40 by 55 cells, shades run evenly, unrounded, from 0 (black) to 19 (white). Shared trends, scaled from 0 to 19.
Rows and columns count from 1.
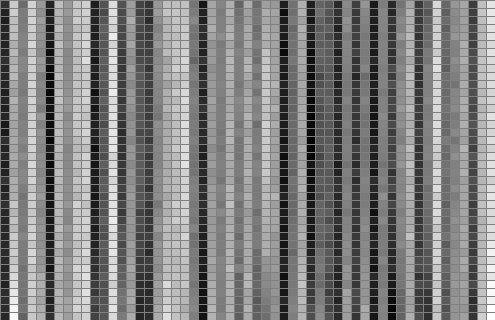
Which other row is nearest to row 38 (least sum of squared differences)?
37
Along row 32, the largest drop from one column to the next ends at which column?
11
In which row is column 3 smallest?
40
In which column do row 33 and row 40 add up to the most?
55
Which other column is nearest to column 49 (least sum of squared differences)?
4
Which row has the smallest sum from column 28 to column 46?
10
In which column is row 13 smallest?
35
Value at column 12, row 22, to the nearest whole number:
6
